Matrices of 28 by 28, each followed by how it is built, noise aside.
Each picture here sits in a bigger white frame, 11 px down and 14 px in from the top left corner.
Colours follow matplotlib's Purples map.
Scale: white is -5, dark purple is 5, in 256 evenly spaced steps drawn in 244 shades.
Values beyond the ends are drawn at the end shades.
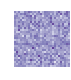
repeating columns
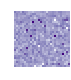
sparse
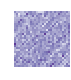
Hankel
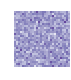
noise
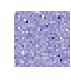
sparse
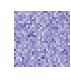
noise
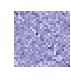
diagonal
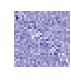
banded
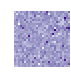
sparse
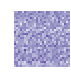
repeating columns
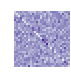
diagonal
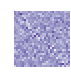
banded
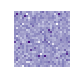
sparse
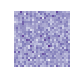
repeating columns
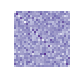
diagonal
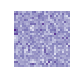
low rank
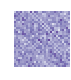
Toeplitz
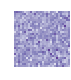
noise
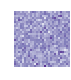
noise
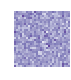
noise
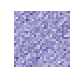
Hankel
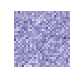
Hankel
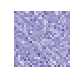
Toeplitz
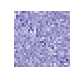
banded
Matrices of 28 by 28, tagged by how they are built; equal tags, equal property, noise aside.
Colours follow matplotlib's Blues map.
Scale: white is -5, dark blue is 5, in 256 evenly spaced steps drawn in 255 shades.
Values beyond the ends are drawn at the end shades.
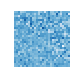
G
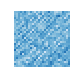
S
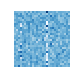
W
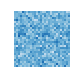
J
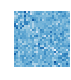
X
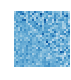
G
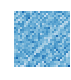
S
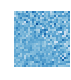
G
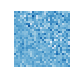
G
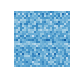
J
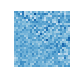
G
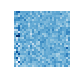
W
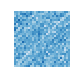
S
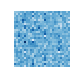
W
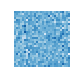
W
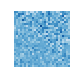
G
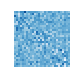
X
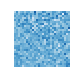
G
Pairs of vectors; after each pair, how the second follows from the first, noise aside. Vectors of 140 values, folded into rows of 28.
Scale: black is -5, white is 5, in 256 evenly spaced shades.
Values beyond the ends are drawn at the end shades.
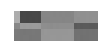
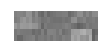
reversed, negated, shrunk.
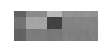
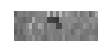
partly zeroed.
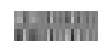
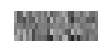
sign-scrambled.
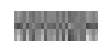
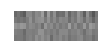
reversed, negated, shrunk.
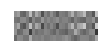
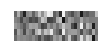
wrapped around, scaled up.
